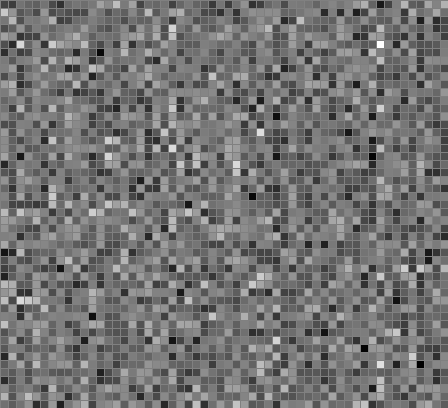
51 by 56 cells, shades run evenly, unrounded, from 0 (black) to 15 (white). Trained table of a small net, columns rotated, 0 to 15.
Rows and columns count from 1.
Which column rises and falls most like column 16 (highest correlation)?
37
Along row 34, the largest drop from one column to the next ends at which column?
52
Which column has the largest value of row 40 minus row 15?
47
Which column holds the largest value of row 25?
7
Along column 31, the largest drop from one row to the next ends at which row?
16
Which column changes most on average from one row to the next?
3
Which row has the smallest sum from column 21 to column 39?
1
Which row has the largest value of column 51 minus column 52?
34
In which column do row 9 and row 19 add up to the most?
12
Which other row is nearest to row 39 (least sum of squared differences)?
11
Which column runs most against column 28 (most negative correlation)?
56
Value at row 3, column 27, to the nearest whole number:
6
